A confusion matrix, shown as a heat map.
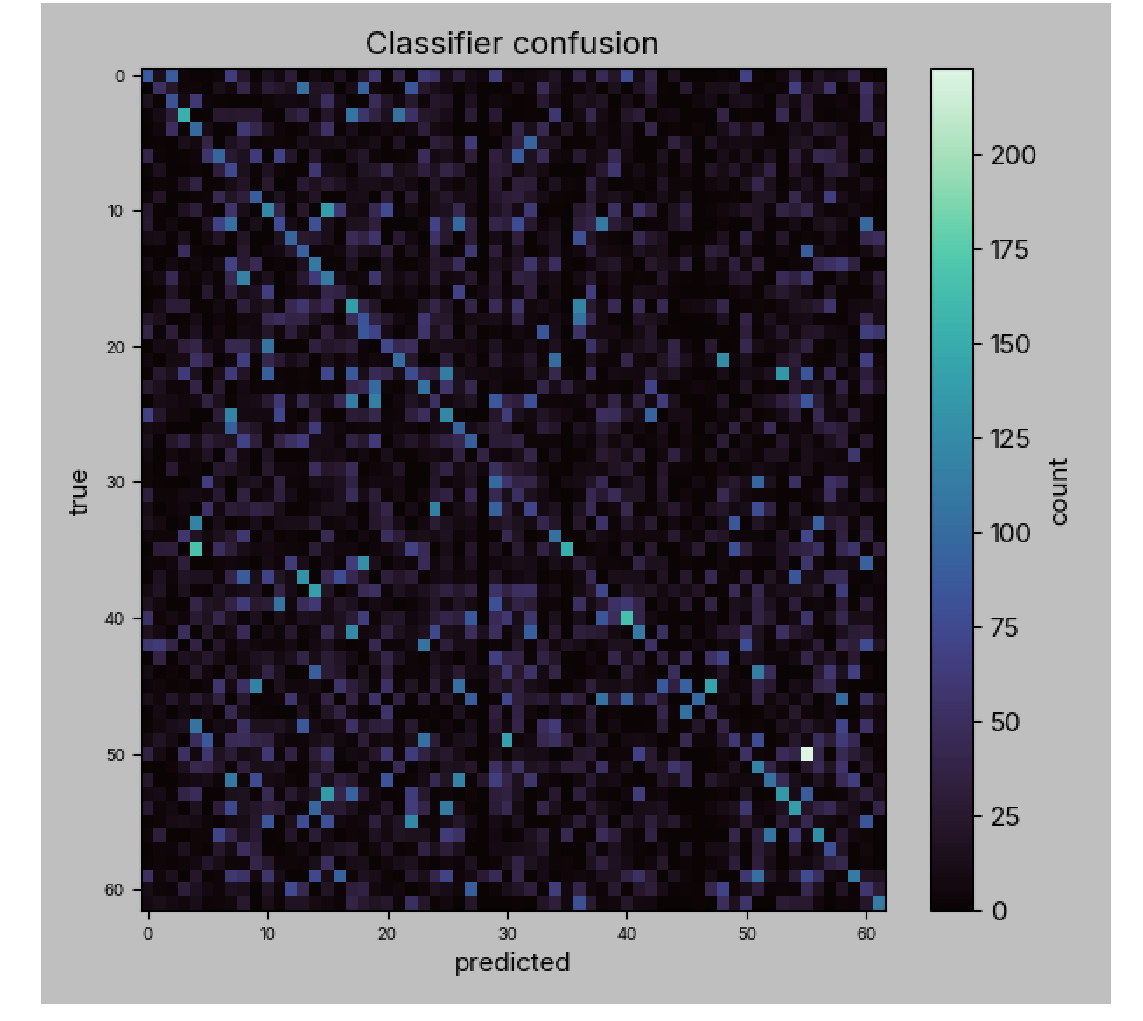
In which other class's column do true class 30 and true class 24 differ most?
19
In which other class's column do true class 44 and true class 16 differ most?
51
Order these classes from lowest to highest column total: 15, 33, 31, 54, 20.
33, 20, 54, 31, 15
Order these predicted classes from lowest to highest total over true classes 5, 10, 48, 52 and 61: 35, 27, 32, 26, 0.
35, 0, 27, 26, 32
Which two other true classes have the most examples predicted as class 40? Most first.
46, 0
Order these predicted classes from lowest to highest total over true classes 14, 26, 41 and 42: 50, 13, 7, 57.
13, 57, 50, 7
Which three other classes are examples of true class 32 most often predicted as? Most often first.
24, 29, 51
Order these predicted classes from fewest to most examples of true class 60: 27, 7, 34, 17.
7, 17, 34, 27
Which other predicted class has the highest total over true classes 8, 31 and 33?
4
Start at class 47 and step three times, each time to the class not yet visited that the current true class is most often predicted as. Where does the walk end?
57
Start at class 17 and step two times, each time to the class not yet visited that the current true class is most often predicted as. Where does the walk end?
18
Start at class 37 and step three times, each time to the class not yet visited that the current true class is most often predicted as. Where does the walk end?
22
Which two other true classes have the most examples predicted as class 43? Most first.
45, 24
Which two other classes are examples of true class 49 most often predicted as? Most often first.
30, 23
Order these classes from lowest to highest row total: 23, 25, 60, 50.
23, 60, 25, 50
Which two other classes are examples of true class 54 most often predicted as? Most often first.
25, 14
